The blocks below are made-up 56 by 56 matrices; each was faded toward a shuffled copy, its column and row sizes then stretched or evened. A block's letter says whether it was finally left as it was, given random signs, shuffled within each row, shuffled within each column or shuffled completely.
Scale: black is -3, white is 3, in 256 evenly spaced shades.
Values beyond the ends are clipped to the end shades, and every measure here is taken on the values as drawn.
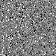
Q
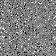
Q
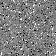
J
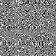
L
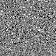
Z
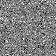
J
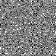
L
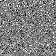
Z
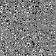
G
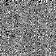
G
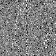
Q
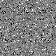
Z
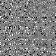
L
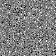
Q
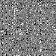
L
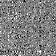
L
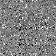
G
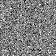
J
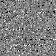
Z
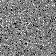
J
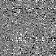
L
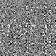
L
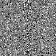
Q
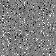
Q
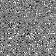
Z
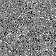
Z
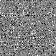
Z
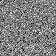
J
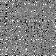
L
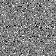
Z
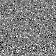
Z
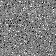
J
